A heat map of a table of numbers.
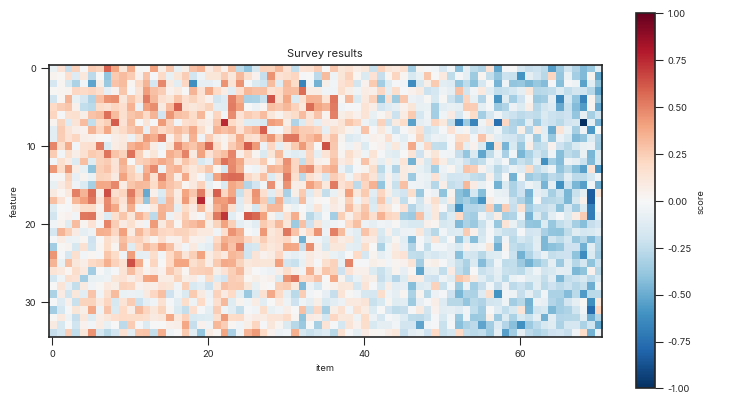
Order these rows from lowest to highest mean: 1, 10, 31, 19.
31, 1, 19, 10
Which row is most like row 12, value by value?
14
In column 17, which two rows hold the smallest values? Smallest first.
31, 29
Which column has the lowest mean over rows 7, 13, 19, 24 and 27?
68
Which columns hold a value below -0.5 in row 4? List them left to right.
57, 65, 68
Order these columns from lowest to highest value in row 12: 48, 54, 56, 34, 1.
54, 48, 56, 34, 1
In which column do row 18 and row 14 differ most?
24
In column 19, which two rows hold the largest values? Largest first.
17, 16
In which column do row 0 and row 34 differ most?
7
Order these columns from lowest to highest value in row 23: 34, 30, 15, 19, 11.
19, 34, 11, 15, 30
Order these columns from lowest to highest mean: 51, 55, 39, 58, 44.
55, 58, 51, 44, 39
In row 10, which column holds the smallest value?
56
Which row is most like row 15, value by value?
4
